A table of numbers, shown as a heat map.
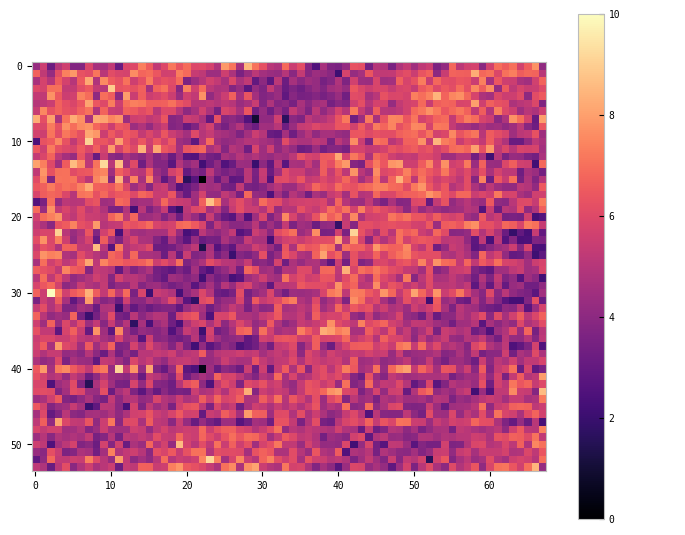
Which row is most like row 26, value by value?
2
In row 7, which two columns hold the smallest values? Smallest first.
29, 33
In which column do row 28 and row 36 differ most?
67
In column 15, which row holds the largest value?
40
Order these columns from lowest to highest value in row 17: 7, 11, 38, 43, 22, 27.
27, 38, 43, 22, 11, 7
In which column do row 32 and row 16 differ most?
11
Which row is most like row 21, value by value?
1
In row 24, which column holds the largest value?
8
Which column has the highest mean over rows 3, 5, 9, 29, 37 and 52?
7
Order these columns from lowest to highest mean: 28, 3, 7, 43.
28, 43, 7, 3
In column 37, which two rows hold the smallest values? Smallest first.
0, 21
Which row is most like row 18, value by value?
52
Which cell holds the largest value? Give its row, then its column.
30, 2
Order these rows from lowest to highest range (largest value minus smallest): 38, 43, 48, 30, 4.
38, 48, 4, 43, 30
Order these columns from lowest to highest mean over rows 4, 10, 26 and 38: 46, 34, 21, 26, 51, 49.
21, 34, 26, 49, 46, 51
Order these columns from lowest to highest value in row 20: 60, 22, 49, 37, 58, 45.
22, 58, 60, 45, 37, 49
